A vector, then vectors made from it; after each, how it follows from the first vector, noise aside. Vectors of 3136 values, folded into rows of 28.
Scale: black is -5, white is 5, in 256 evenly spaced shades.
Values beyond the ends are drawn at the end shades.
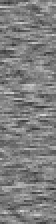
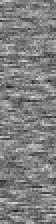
wrapped around, negated.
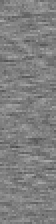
wrapped around, negated, shrunk.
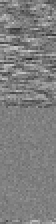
wrapped around, negated, partly zeroed.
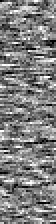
wrapped around, negated, scaled up.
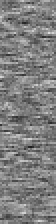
wrapped around, negated.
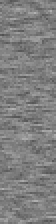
reversed, shrunk.
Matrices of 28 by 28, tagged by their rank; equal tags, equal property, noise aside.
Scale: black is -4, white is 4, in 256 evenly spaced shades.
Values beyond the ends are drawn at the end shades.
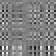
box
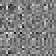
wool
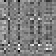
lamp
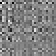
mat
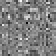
wool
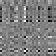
box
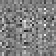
wool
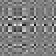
box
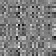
lamp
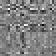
mat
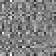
mat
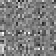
wool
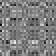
lamp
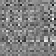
mat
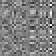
lamp
